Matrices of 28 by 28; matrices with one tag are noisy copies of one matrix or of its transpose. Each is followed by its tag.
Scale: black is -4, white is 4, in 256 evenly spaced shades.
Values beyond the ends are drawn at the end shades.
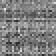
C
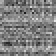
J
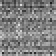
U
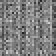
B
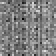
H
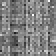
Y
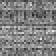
Y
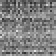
U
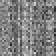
C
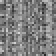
J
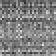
U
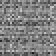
B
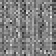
B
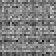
B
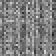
B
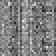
C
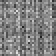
B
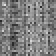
Y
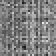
H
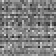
H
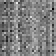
U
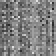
U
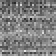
U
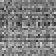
H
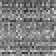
U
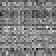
Y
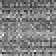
U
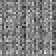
B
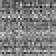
U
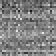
U
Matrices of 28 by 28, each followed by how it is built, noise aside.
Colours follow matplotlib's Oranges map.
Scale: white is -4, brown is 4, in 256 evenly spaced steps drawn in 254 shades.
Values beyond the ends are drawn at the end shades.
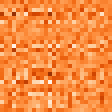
low rank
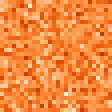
noise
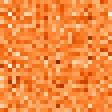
low rank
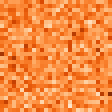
blocks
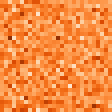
repeating rows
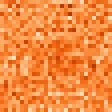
blocks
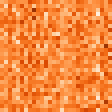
repeating rows
